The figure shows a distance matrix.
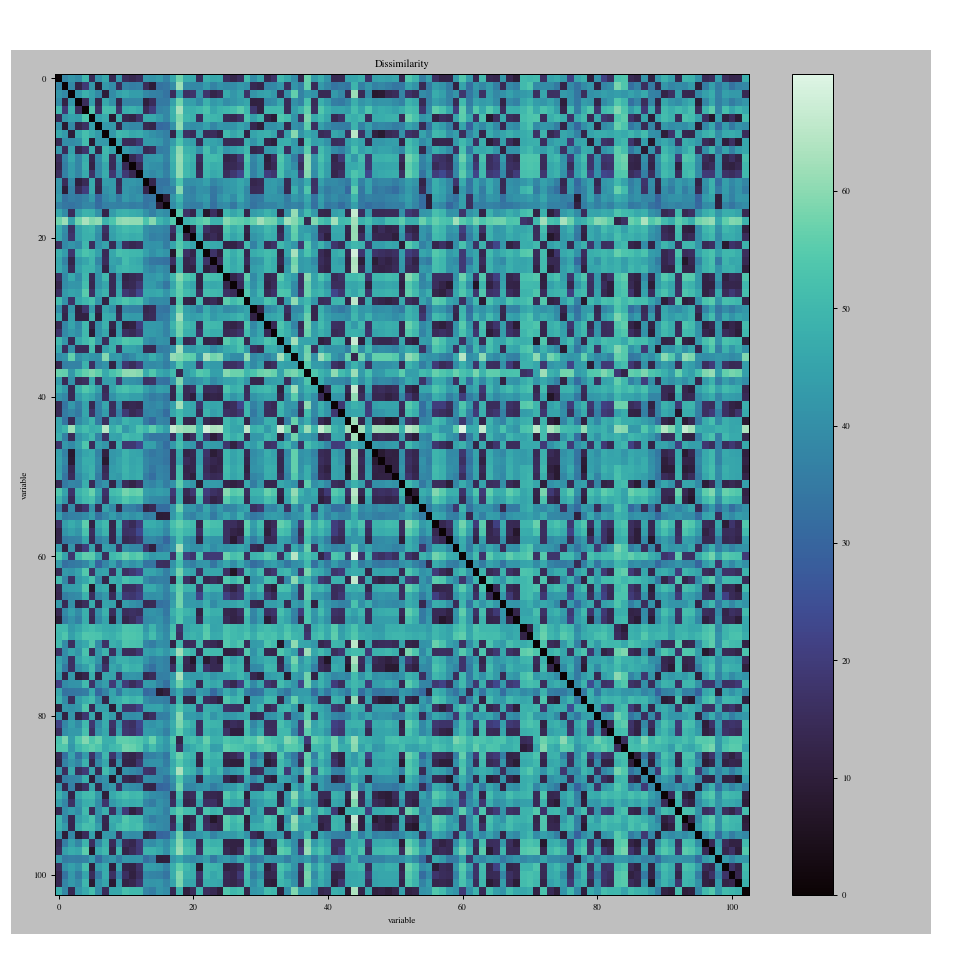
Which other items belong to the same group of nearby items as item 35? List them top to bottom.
44
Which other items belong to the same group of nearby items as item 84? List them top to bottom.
18, 37, 69, 70, 83
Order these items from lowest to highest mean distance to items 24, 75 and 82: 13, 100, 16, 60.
13, 100, 16, 60
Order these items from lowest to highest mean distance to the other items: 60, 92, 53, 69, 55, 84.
92, 53, 55, 60, 69, 84
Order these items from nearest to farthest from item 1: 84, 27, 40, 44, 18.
40, 27, 44, 84, 18
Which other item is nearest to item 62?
26
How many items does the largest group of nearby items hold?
39
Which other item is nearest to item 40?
73
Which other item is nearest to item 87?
9
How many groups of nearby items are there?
6
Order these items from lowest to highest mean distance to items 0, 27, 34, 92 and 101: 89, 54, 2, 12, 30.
12, 54, 89, 30, 2
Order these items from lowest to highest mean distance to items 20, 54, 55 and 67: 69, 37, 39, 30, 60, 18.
30, 39, 60, 69, 37, 18
